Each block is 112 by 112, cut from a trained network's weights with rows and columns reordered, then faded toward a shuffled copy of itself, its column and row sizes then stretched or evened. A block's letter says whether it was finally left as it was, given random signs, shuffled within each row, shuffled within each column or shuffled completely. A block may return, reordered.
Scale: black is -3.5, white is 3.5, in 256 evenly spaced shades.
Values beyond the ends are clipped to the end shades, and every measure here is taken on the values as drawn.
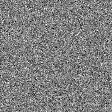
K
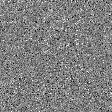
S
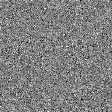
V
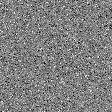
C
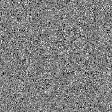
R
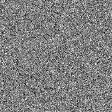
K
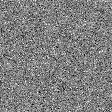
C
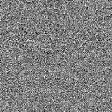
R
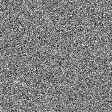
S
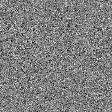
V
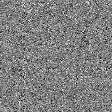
V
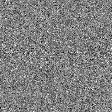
V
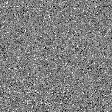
S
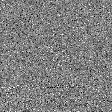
S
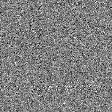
V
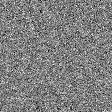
C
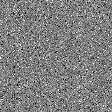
K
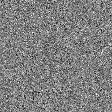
K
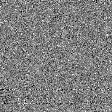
V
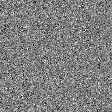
V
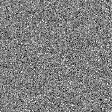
K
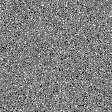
C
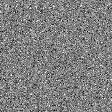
S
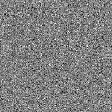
R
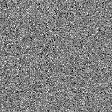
R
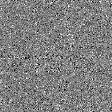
V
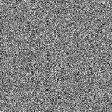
R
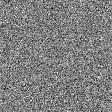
S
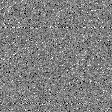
S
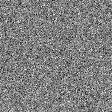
S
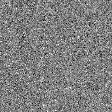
V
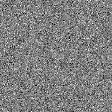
V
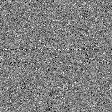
S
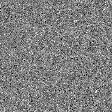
K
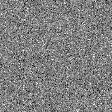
K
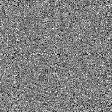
R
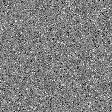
C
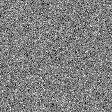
C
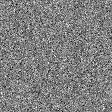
C
